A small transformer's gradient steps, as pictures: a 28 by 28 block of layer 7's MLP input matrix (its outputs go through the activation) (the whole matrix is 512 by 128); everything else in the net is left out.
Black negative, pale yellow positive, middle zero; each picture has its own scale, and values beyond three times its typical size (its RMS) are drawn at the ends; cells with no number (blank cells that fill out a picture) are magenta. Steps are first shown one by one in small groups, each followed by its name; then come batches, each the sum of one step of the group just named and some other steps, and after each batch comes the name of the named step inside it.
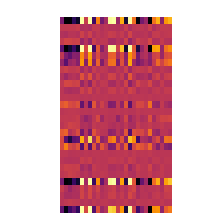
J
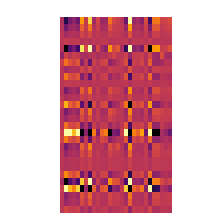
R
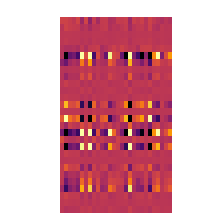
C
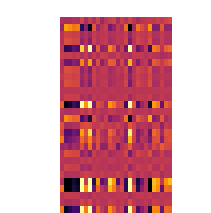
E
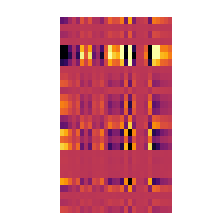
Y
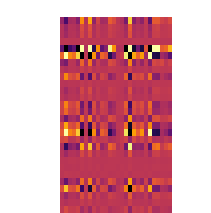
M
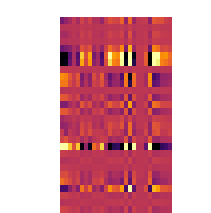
Y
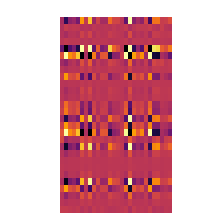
M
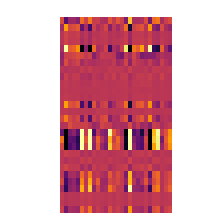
C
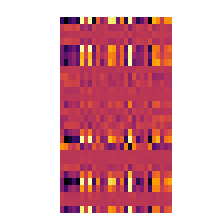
J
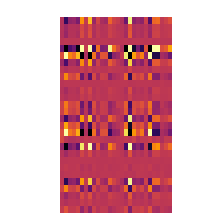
M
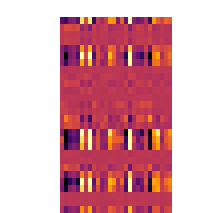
C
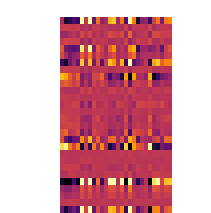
J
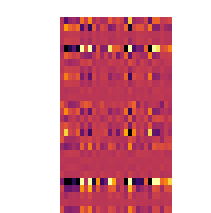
E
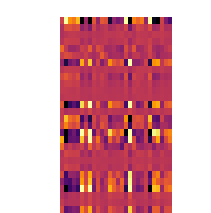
E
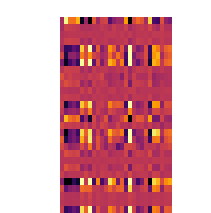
E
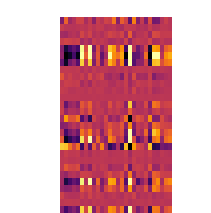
J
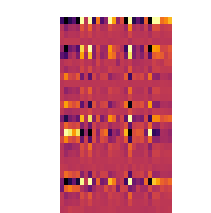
R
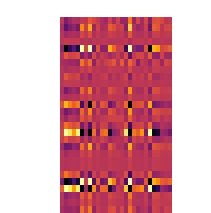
R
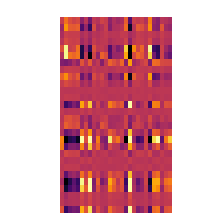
E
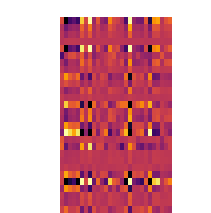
R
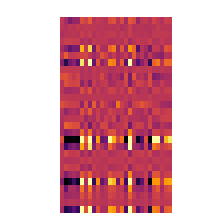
J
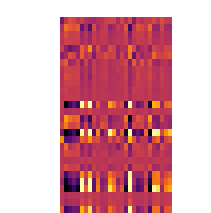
E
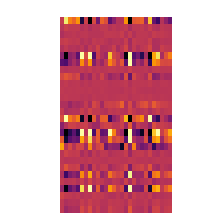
C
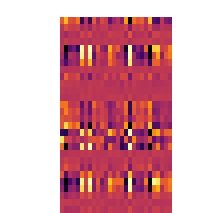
C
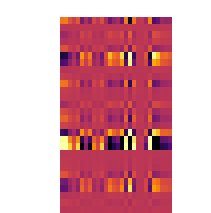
Y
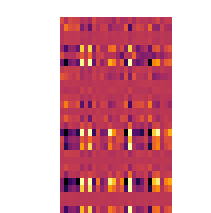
C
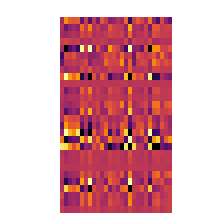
R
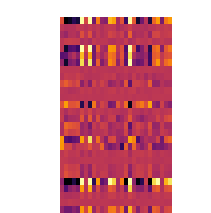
J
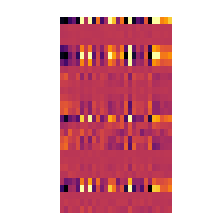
Y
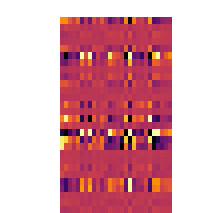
C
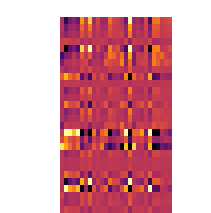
R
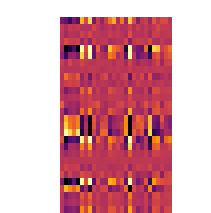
R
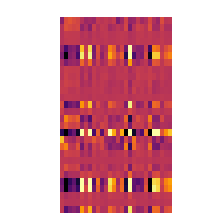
E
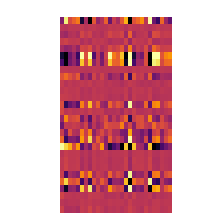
Y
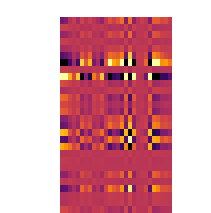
Y
